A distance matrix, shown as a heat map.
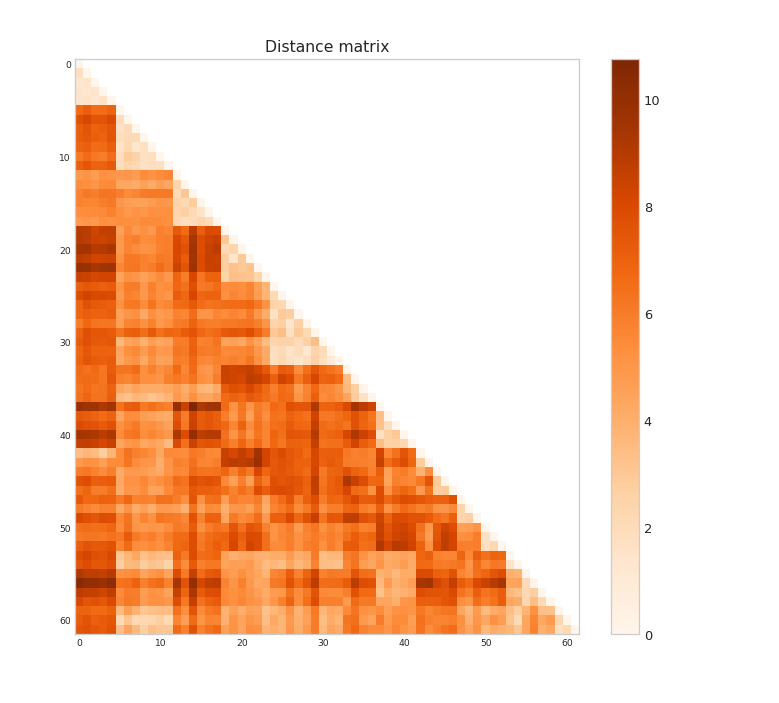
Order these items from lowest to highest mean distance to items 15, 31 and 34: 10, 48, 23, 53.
10, 53, 48, 23
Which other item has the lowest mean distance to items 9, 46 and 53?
5
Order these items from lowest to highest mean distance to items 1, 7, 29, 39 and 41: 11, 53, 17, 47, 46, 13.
11, 53, 13, 17, 46, 47
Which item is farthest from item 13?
37
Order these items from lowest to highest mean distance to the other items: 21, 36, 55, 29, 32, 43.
32, 36, 55, 21, 43, 29
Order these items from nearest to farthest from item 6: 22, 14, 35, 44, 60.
60, 35, 44, 14, 22
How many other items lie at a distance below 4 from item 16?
6
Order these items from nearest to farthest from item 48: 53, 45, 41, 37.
45, 53, 41, 37
